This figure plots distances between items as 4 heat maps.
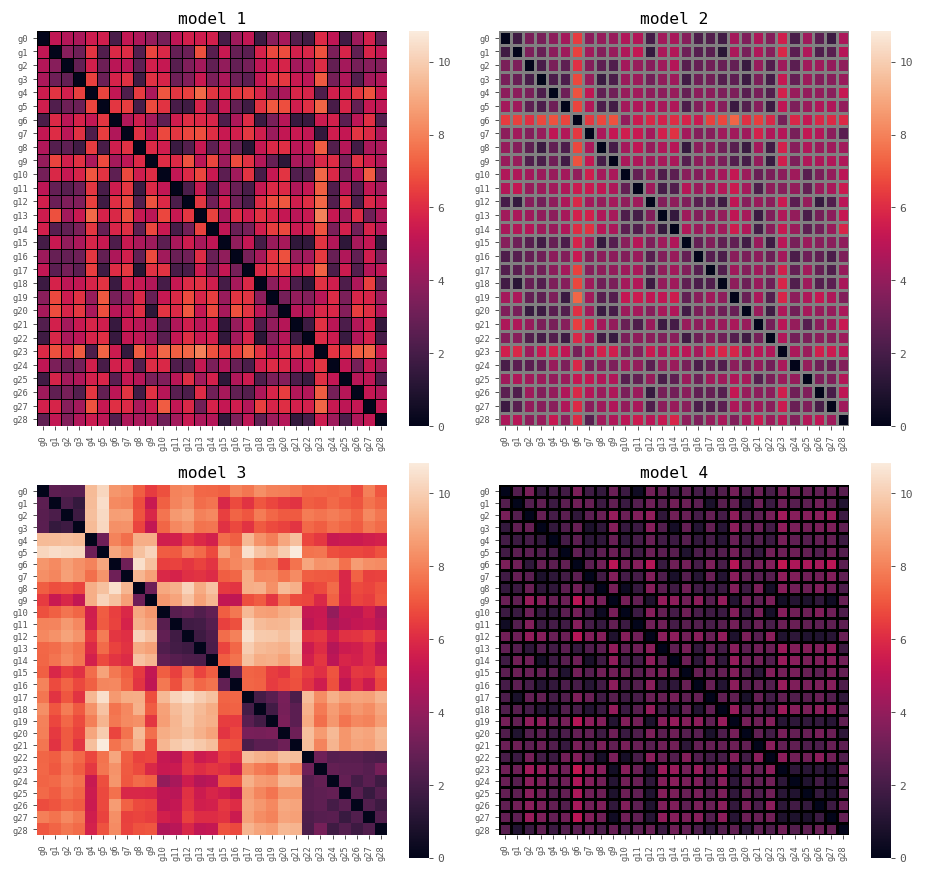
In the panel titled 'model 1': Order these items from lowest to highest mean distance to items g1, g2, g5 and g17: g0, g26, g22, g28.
g26, g28, g0, g22
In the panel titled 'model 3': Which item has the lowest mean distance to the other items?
g25
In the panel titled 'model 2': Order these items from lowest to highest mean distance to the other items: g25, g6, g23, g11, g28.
g25, g11, g28, g23, g6
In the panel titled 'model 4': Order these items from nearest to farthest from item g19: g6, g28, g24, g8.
g24, g28, g8, g6
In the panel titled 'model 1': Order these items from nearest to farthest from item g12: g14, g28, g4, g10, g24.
g24, g14, g28, g10, g4
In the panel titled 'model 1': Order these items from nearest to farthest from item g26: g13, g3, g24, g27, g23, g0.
g3, g24, g0, g27, g13, g23
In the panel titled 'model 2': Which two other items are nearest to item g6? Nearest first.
g23, g10
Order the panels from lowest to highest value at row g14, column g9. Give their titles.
model 4, model 2, model 1, model 3
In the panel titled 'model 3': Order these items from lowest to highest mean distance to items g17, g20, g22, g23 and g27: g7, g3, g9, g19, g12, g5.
g19, g9, g3, g7, g12, g5
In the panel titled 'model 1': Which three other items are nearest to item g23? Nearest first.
g7, g4, g19
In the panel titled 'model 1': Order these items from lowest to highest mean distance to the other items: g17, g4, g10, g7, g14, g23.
g17, g14, g10, g7, g4, g23
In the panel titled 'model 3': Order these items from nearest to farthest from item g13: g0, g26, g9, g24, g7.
g24, g26, g7, g0, g9
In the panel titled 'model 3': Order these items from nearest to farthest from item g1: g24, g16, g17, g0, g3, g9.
g3, g0, g9, g17, g16, g24
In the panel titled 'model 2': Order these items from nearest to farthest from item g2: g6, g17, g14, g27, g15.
g15, g17, g27, g14, g6
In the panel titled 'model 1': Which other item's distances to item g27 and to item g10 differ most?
g18
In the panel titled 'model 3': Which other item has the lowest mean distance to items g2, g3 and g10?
g1
